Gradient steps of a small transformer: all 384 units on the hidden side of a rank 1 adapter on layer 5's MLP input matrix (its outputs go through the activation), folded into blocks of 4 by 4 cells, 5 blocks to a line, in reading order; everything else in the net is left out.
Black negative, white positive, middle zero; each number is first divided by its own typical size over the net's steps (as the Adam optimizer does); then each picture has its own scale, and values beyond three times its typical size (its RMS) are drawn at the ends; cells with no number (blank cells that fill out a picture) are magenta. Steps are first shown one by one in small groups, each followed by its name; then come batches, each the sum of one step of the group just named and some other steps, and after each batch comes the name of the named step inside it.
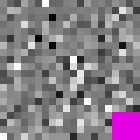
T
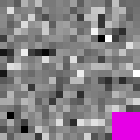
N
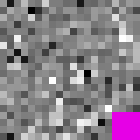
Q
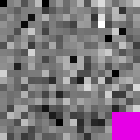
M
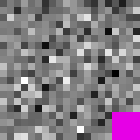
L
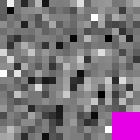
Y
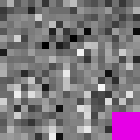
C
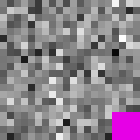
Q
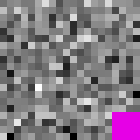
T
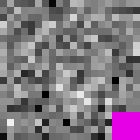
Y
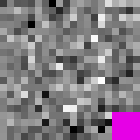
M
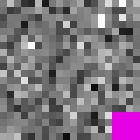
Y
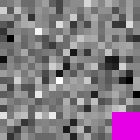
T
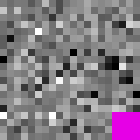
T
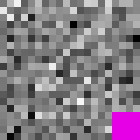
M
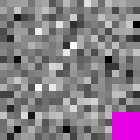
T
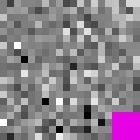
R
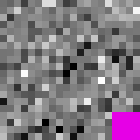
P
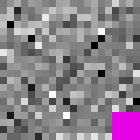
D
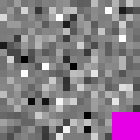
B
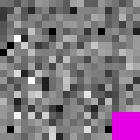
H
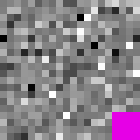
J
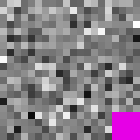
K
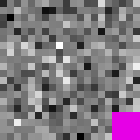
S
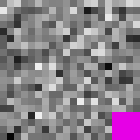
K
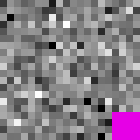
S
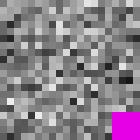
K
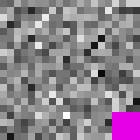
D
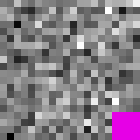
K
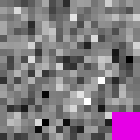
P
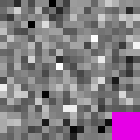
P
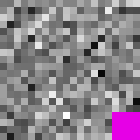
D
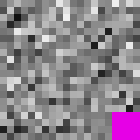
D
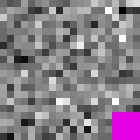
B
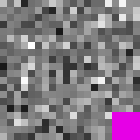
P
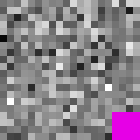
J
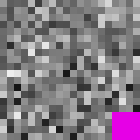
P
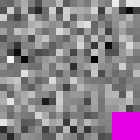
B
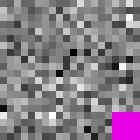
K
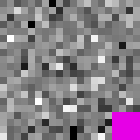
P
